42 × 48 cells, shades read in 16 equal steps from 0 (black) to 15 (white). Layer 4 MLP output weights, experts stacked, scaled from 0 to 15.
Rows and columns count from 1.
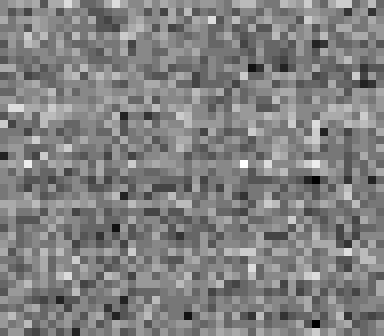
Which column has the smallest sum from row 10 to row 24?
44
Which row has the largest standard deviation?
40
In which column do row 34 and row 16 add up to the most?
32
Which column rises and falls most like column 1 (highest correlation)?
17
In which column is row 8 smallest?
36
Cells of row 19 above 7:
26
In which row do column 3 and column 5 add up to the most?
14
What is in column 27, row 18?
7
